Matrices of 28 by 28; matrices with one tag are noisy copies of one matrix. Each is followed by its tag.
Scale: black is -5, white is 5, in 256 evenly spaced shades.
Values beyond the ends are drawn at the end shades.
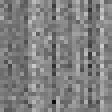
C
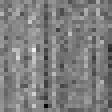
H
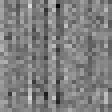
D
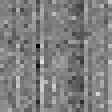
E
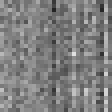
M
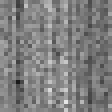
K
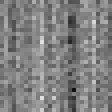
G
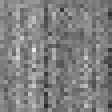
H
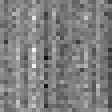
H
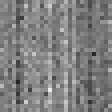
K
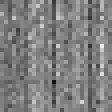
C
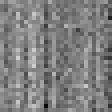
H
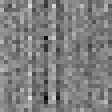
D
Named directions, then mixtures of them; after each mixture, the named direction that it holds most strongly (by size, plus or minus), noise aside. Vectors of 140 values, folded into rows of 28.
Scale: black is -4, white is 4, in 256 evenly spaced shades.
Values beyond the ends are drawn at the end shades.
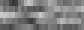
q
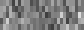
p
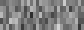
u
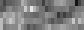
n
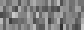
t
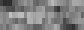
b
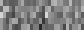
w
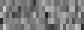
t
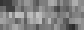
b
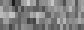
q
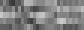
q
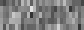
u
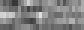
q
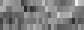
n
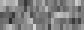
n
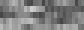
q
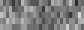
p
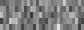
u
